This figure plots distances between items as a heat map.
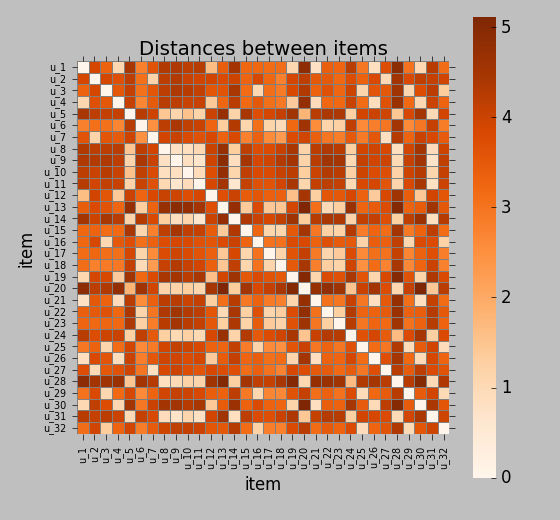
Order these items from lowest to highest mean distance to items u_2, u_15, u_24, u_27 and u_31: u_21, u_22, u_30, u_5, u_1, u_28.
u_5, u_28, u_22, u_21, u_1, u_30
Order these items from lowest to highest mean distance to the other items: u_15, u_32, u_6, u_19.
u_6, u_15, u_32, u_19
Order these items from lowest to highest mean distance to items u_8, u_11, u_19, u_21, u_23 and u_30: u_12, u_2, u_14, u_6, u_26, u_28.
u_26, u_12, u_6, u_14, u_28, u_2
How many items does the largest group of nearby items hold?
10
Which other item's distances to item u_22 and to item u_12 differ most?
u_13
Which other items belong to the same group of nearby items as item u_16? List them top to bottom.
u_3, u_25, u_29, u_32
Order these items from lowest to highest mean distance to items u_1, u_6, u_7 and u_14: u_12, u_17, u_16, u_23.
u_17, u_23, u_12, u_16
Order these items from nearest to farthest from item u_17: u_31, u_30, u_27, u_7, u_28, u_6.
u_6, u_7, u_27, u_30, u_31, u_28
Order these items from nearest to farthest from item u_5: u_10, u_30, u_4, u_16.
u_10, u_16, u_4, u_30
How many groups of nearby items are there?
5
